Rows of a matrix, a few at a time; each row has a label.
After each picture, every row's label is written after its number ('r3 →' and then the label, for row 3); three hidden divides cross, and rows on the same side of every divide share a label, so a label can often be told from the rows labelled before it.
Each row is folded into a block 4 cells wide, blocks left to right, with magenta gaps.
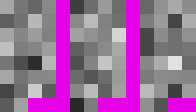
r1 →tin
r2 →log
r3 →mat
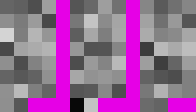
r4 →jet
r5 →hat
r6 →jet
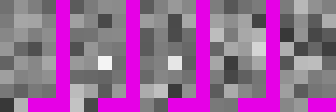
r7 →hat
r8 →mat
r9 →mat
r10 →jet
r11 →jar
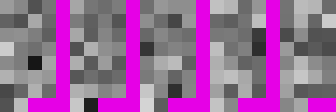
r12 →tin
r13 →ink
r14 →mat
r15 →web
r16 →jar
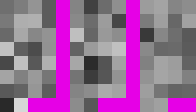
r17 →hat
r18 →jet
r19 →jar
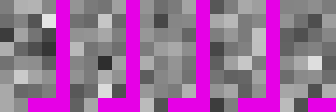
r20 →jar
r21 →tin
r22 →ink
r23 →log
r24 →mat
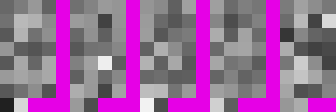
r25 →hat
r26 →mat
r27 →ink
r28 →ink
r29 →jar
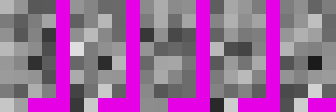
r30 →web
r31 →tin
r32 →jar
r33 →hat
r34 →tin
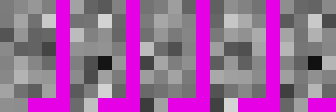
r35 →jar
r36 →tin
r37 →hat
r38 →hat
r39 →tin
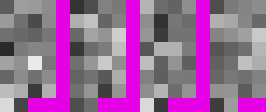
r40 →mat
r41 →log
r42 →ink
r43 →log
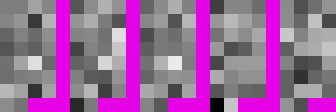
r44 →mat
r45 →log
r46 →mat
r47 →hat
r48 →jet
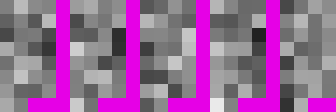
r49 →jar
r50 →web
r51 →log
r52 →web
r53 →hat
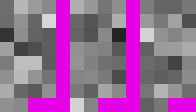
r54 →jar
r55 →web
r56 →jet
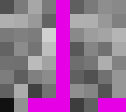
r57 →log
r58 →log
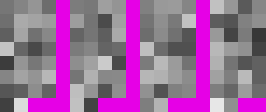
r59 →hat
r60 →mat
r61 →jar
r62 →web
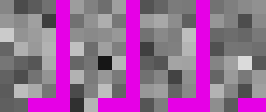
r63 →jet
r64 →tin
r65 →log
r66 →mat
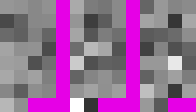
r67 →web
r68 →ink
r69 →mat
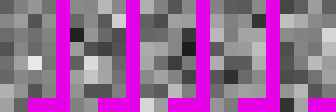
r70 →mat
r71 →jar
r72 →web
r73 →jet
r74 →log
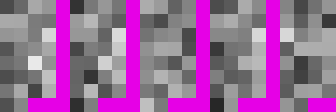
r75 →log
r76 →log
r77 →web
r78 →log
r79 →jet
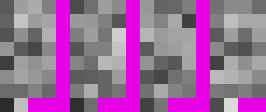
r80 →hat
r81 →log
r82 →jet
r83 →hat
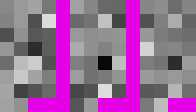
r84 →jar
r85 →tin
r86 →tin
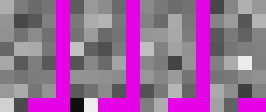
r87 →ink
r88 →hat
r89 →tin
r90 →mat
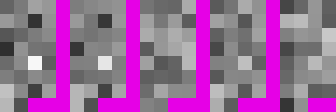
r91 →mat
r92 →mat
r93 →jet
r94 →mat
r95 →log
